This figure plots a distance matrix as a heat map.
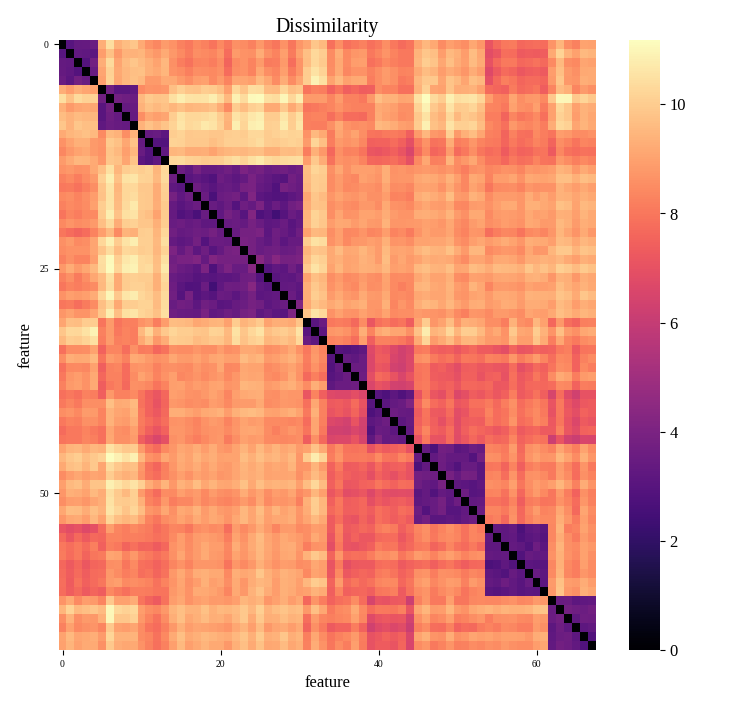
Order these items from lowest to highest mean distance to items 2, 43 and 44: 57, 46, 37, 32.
37, 57, 46, 32
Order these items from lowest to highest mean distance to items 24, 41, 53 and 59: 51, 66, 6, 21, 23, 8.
51, 21, 23, 66, 8, 6
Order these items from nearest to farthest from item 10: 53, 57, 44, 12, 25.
12, 44, 57, 53, 25
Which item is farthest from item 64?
6
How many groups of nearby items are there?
10
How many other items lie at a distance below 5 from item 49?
8
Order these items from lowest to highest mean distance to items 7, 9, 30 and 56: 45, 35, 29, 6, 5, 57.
5, 6, 57, 29, 35, 45
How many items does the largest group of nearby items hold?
17
